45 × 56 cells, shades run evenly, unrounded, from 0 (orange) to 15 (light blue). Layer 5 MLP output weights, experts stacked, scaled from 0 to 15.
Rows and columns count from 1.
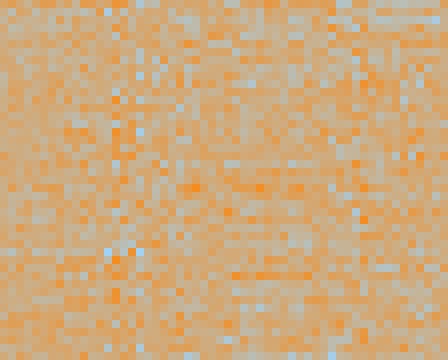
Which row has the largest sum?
3
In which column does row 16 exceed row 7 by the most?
15
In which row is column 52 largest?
20
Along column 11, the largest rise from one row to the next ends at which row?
2
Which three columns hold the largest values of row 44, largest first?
18, 14, 42
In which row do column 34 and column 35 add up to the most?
36
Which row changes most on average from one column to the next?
11
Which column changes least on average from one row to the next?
26
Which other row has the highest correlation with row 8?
24
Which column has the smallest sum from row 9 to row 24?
17
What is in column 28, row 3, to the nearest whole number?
6
